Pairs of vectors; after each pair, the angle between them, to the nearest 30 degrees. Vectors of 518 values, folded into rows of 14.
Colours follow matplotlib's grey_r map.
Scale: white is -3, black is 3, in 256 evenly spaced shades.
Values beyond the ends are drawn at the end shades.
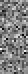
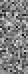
30 degrees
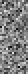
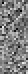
30 degrees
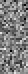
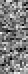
30 degrees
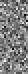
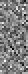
30 degrees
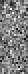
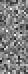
60 degrees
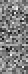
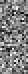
30 degrees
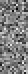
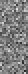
150 degrees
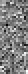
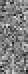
150 degrees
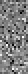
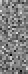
120 degrees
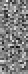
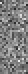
90 degrees
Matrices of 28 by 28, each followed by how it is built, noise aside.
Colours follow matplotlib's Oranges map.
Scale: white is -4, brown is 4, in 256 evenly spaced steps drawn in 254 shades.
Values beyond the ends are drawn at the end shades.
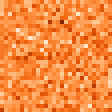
noise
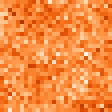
smooth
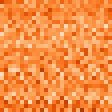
repeating columns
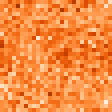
smooth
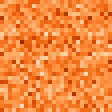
repeating columns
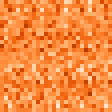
repeating columns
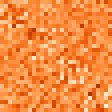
block diagonal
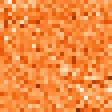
block diagonal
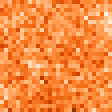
smooth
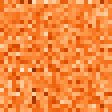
low rank
